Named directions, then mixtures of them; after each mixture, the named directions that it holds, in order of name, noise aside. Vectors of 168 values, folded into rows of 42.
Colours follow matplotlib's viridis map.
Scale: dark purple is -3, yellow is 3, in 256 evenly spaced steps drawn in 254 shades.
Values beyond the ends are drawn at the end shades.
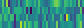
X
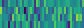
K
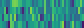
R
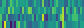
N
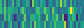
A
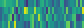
K, X.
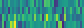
N, X.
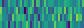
K.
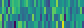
N, R, X.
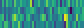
A.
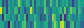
A, K, R.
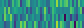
A, R, X.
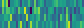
K, X.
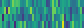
N, R, X.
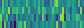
N, X.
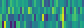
N.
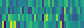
N.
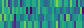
A, X.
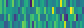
A.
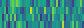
N, R.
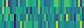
X.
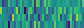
K.
